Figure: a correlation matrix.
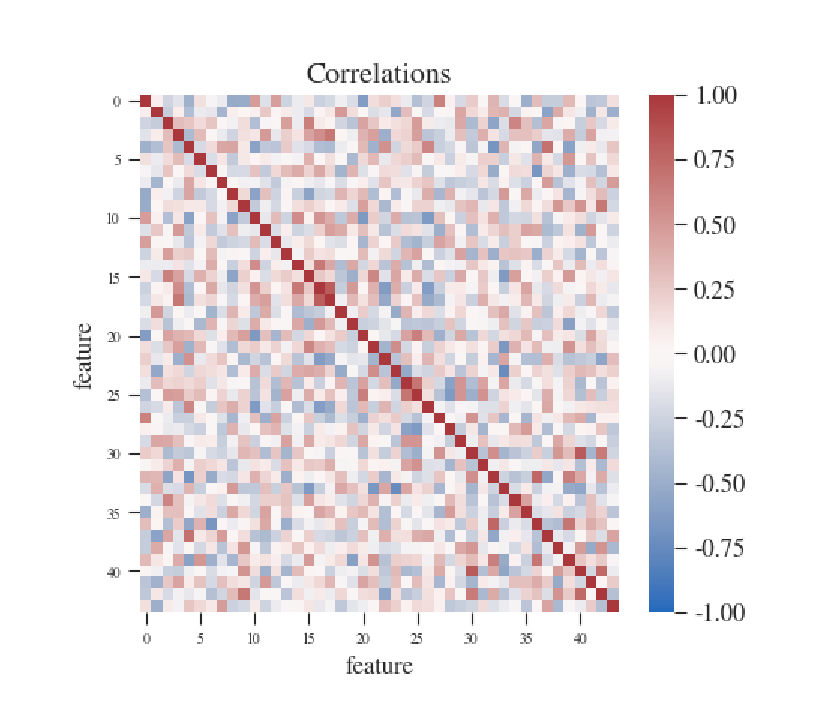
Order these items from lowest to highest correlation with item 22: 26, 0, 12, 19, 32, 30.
32, 30, 19, 12, 0, 26
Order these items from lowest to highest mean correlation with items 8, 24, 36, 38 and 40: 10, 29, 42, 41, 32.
10, 41, 29, 32, 42
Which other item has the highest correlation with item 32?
36
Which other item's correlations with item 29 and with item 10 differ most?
20
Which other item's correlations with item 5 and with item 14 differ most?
19
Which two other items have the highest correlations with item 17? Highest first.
16, 3
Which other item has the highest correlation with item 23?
21
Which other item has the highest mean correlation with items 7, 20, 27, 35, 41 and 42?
9
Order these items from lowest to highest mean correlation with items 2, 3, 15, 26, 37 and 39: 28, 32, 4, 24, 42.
28, 32, 42, 4, 24
